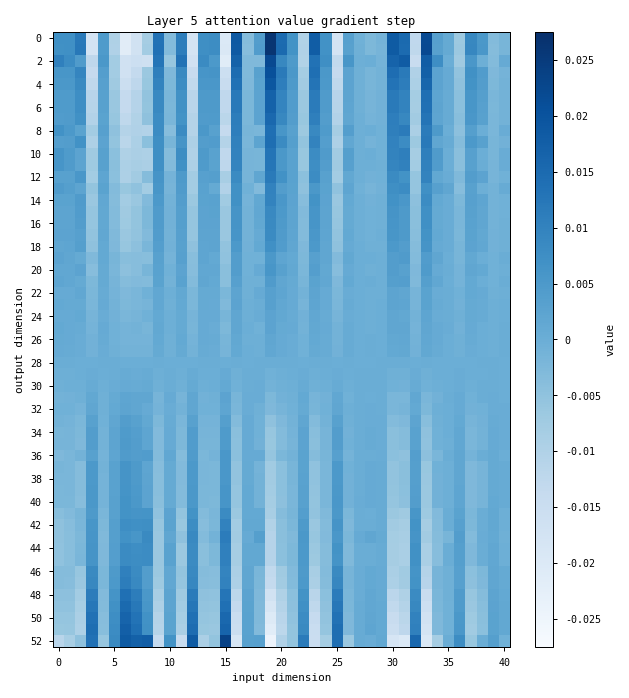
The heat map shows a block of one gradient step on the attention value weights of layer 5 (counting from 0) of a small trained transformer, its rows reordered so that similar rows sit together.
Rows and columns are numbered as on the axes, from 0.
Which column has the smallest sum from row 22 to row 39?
19
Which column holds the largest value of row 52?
15
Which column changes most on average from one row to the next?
8
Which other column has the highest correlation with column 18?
38
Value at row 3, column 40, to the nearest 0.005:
0
